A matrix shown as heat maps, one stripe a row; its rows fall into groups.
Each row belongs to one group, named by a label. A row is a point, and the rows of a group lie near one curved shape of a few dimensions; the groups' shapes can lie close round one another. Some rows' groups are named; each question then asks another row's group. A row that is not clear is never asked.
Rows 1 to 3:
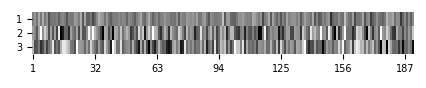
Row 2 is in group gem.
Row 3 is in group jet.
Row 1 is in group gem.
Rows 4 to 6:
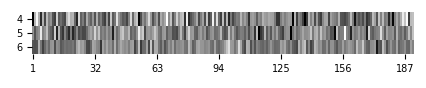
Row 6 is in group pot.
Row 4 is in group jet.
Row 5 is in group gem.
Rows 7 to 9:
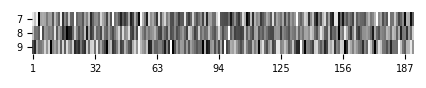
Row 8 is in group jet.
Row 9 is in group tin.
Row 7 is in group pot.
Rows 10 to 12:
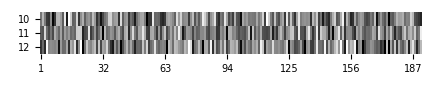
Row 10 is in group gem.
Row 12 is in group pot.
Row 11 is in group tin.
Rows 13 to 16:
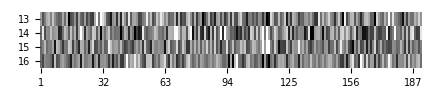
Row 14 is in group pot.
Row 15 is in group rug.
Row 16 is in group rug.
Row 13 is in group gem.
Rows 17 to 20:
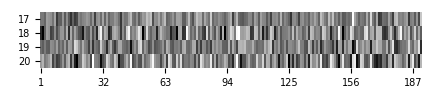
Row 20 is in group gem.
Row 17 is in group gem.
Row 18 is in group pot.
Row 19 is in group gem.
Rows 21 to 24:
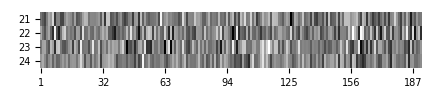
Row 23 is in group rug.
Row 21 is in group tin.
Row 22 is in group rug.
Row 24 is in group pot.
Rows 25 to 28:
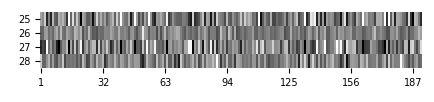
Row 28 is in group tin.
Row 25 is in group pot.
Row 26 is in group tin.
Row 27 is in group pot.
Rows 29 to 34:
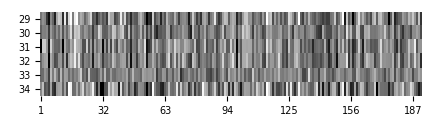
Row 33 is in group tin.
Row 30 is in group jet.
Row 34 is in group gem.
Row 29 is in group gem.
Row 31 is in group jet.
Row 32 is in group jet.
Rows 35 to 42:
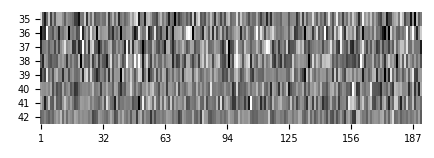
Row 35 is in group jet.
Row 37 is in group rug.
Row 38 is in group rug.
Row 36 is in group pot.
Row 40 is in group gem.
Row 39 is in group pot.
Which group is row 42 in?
gem
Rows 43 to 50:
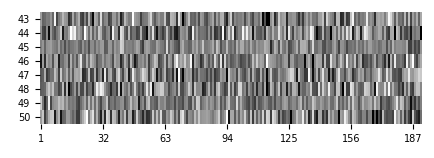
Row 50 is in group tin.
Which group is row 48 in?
gem
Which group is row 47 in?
tin
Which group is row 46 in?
pot
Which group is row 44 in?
jet
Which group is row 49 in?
jet
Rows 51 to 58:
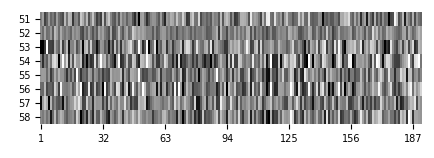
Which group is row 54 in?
tin
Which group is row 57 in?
jet
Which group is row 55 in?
tin
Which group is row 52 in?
tin
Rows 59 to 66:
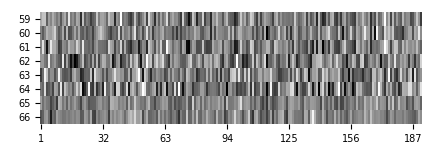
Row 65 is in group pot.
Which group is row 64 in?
tin
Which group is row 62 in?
jet
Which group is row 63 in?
rug
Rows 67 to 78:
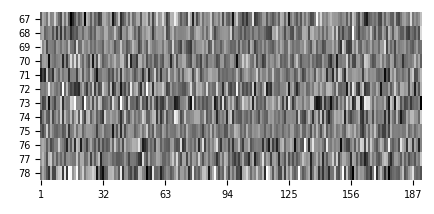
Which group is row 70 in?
jet
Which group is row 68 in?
gem
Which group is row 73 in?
jet
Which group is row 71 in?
pot
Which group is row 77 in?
pot
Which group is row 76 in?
tin
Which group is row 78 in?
gem
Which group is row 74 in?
tin
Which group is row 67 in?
jet
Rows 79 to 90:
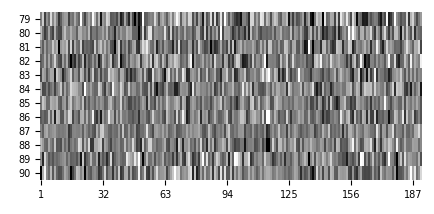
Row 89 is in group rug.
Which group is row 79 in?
pot
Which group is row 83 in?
rug
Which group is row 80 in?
rug
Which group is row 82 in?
jet
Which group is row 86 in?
rug
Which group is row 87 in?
gem
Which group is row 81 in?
tin
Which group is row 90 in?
jet
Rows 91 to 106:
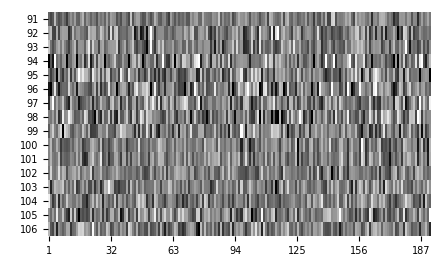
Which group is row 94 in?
pot
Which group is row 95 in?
jet
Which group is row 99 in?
rug
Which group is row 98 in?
tin
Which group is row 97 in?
jet
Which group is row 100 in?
gem
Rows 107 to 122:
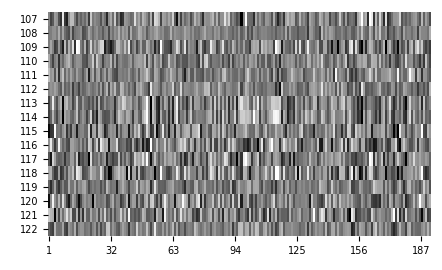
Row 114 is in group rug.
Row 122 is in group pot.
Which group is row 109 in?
gem
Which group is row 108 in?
gem
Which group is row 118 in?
gem
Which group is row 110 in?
jet
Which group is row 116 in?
pot
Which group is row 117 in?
rug
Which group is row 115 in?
pot
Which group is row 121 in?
pot
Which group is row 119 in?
pot
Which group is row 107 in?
rug
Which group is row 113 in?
rug
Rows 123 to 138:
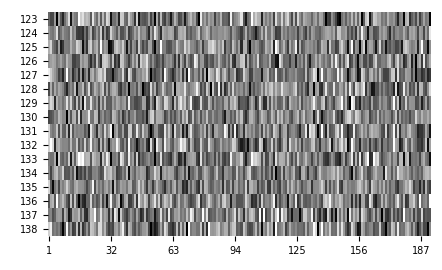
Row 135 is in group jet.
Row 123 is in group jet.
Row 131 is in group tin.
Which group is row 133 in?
jet
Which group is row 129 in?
pot
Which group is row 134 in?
gem
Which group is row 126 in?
rug
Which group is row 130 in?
tin
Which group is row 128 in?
pot
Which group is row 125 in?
gem
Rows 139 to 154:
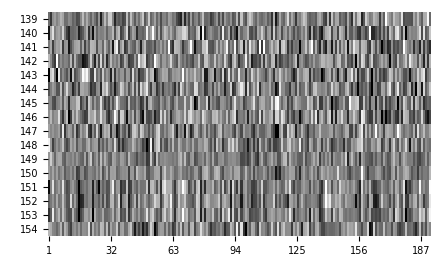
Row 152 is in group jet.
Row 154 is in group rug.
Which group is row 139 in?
gem
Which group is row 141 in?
tin
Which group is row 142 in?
jet
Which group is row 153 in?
jet
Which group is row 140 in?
jet
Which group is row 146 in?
tin
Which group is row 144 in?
rug
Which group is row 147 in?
rug
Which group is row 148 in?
rug
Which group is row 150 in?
gem
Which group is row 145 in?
rug
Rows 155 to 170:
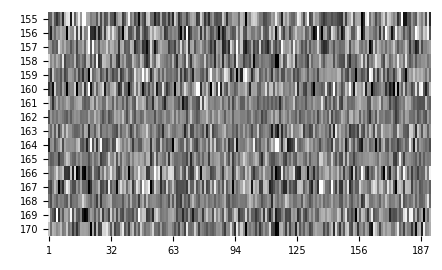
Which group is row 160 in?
pot
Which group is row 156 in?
tin
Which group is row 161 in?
jet
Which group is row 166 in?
gem
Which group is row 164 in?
rug
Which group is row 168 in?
gem
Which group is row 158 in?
rug
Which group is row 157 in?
rug
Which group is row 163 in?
tin
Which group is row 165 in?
pot
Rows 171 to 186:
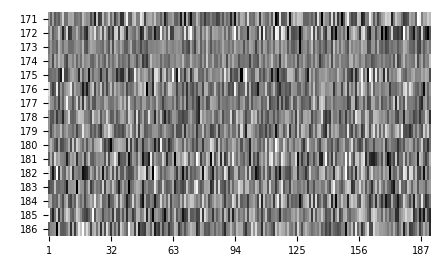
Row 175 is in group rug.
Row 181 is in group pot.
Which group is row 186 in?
jet
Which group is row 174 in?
pot
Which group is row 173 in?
tin
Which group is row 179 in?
gem
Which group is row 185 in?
jet
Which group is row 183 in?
pot
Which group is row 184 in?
tin
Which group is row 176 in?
jet
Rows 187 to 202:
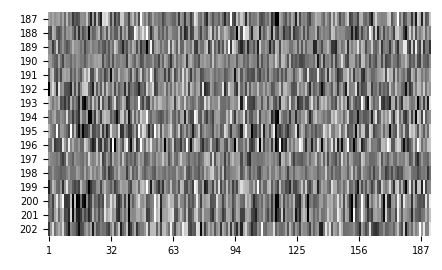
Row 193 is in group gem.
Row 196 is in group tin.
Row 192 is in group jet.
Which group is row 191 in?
tin
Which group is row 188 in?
rug
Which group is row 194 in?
rug
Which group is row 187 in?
rug
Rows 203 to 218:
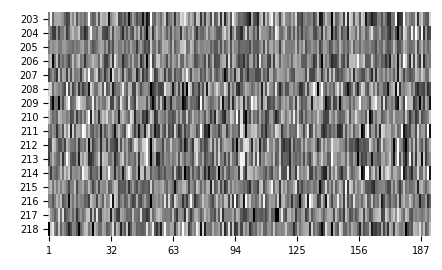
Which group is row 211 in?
gem
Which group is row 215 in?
pot
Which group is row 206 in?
rug
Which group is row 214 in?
gem
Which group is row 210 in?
rug
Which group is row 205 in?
pot
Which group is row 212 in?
rug
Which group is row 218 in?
jet
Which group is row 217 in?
rug
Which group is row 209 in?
jet
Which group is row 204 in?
rug
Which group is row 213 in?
rug
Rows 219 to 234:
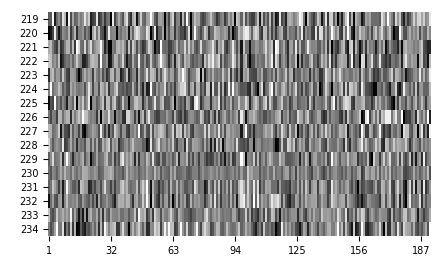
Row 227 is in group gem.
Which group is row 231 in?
rug
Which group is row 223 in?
jet
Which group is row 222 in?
gem
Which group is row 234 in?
gem
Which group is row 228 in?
rug
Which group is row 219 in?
tin
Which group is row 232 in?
rug
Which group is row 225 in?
pot
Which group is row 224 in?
pot
